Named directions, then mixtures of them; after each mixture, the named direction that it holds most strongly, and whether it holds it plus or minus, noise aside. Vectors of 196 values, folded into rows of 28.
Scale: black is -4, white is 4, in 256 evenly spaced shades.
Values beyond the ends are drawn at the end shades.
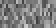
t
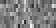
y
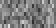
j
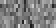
y, minus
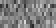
y, minus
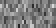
y, plus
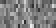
y, plus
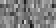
y, minus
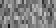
j, minus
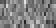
y, plus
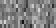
j, minus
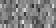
j, plus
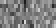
y, minus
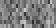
j, plus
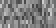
j, plus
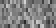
j, minus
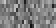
y, minus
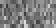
t, plus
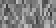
t, plus
